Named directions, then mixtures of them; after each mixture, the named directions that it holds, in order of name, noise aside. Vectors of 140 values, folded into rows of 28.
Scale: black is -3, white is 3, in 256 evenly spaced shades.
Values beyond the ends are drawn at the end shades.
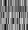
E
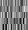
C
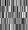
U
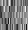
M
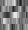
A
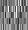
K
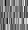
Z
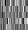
U, Z.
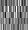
K.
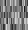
A, Z.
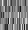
E, M.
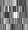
A, K.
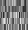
A, C, E.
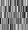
U.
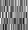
C, U.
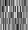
K, U.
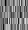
K, Z.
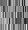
K, M, Z.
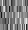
E, M, Z.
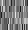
E, M, Z.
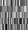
C, M, Z.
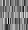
E, M, Z.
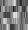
A.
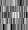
A, C, Z.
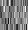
M.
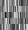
A, E, K.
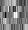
A, K.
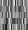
C, E.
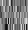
E, M.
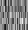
E.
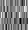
C, E, Z.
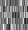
A, C, Z.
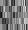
A, M, Z.
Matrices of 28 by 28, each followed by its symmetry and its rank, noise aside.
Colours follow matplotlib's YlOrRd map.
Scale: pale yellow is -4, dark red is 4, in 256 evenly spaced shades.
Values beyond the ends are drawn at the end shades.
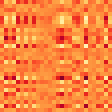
no symmetry, rank one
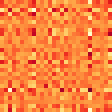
no symmetry, rank two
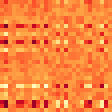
no symmetry, rank one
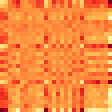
symmetric, rank one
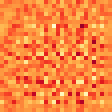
no symmetry, rank three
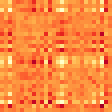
symmetric, rank one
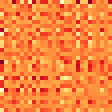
antisymmetric, rank two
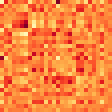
symmetric, rank three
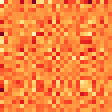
symmetric, rank two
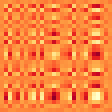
symmetric, rank one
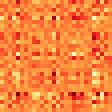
antisymmetric, rank two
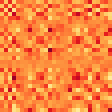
symmetric, rank two
